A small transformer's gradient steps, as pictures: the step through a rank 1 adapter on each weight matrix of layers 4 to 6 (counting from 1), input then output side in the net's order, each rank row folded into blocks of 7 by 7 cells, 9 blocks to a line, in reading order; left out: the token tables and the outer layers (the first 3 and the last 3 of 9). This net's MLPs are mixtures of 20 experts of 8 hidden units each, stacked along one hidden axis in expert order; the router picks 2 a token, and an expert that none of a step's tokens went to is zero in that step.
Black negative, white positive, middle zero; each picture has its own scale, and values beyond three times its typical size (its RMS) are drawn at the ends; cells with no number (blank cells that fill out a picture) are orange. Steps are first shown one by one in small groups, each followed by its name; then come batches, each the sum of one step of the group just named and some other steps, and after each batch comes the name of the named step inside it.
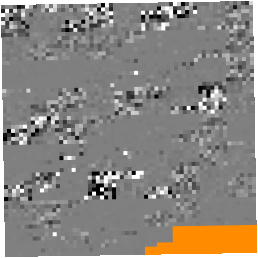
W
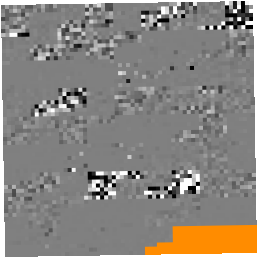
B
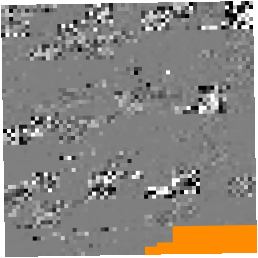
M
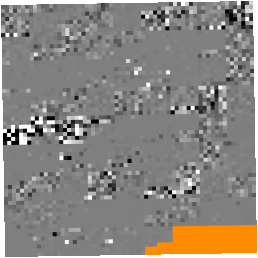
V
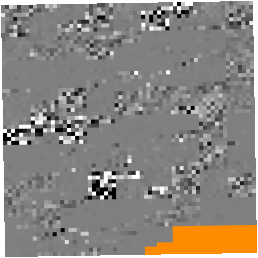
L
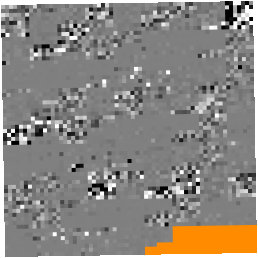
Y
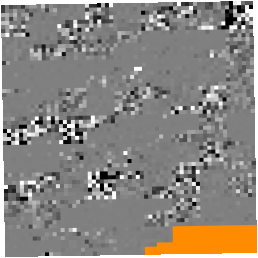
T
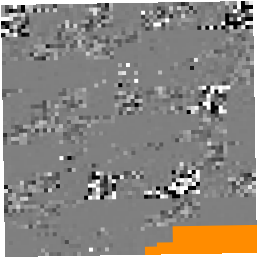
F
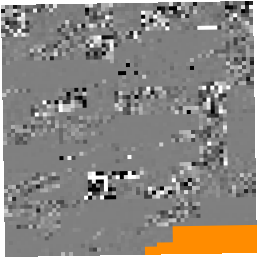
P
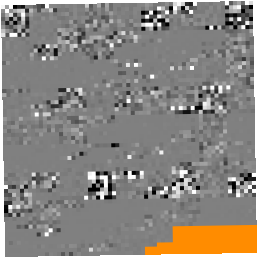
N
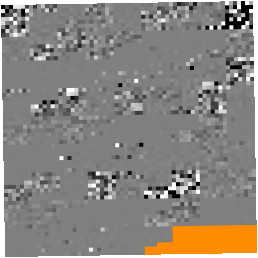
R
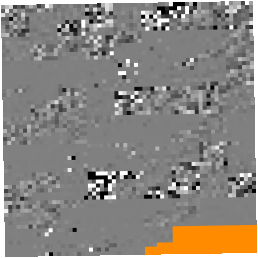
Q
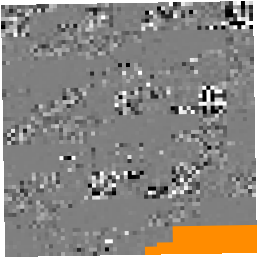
Y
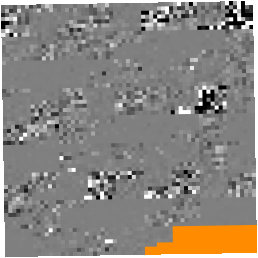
N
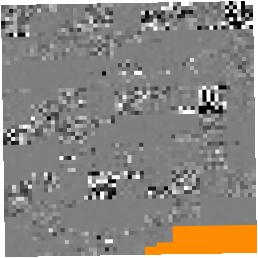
L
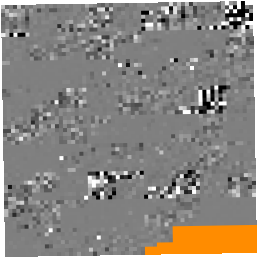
N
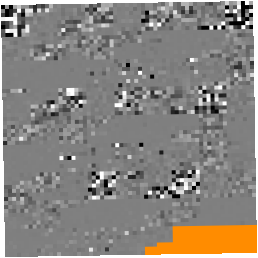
R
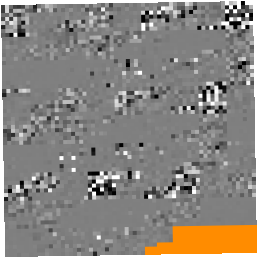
W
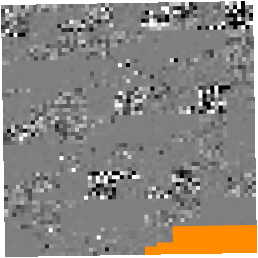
W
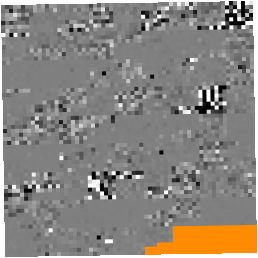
T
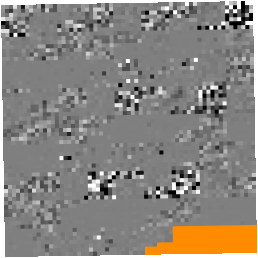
F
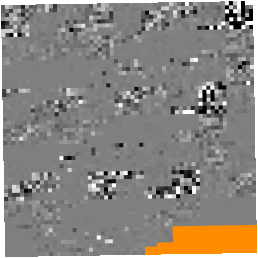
Q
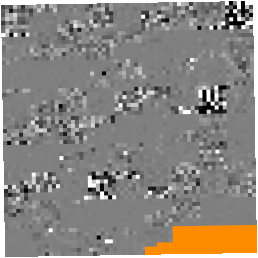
T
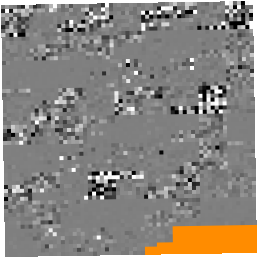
W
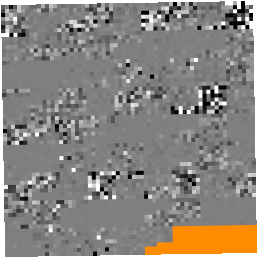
T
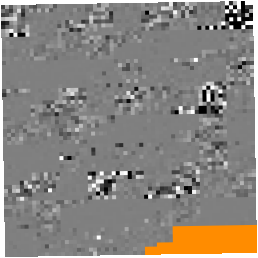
R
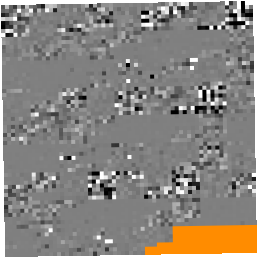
N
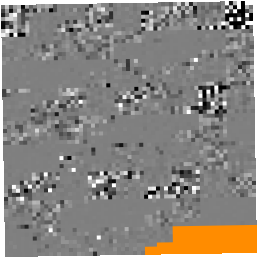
M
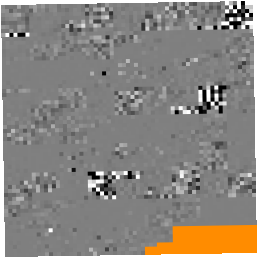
Q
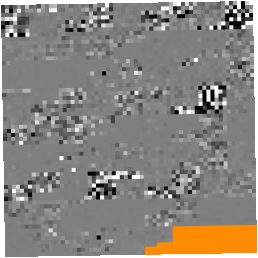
W
